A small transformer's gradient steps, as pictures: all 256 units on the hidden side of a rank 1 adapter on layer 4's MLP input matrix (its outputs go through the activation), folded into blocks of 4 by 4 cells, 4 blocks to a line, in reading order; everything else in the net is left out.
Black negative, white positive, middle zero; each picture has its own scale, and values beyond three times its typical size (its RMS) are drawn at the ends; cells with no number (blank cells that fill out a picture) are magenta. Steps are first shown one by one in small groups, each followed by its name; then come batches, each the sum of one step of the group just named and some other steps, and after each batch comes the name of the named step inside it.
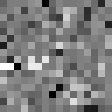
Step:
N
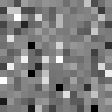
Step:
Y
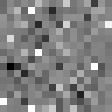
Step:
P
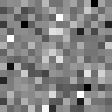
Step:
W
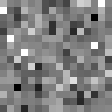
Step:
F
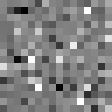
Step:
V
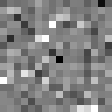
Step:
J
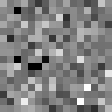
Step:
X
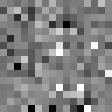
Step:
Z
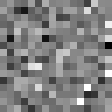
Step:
V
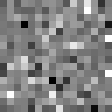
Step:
Y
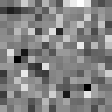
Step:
W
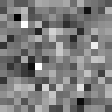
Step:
Z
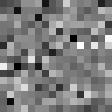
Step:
N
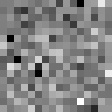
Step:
X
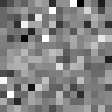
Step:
J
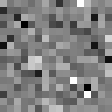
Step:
F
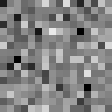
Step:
W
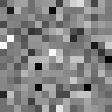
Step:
W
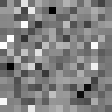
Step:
P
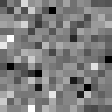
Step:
P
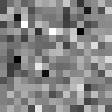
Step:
Z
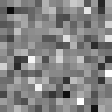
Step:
V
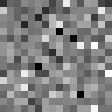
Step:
J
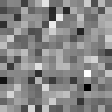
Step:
W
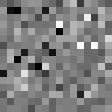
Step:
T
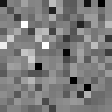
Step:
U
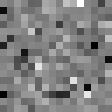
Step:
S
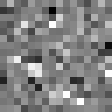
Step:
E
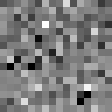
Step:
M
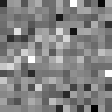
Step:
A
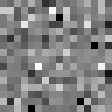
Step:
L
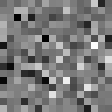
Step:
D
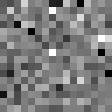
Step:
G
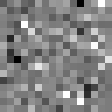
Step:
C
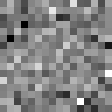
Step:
A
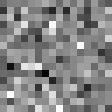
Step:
E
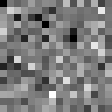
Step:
D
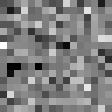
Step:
G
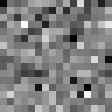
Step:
U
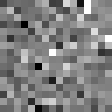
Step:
G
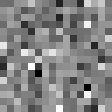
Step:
L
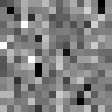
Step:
U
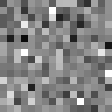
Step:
A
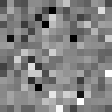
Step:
E
